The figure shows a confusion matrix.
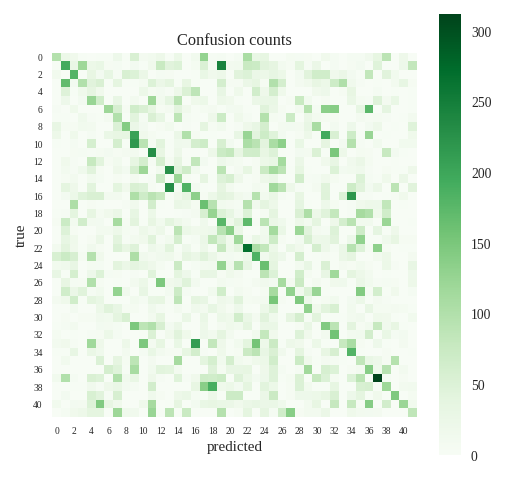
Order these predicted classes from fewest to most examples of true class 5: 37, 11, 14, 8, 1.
8, 1, 37, 14, 11
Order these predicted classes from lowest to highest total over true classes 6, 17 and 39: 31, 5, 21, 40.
40, 5, 21, 31
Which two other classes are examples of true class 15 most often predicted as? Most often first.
13, 25
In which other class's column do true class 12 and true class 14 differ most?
26
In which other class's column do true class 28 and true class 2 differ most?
25
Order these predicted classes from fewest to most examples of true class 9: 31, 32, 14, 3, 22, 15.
3, 14, 32, 15, 22, 31
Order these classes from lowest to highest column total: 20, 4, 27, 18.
27, 20, 18, 4
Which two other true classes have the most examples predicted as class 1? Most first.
3, 37
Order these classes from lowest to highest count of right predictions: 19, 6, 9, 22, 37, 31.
6, 31, 19, 9, 22, 37
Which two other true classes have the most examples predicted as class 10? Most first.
33, 13
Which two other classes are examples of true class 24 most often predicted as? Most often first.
19, 21
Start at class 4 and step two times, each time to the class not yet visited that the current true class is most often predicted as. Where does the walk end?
34
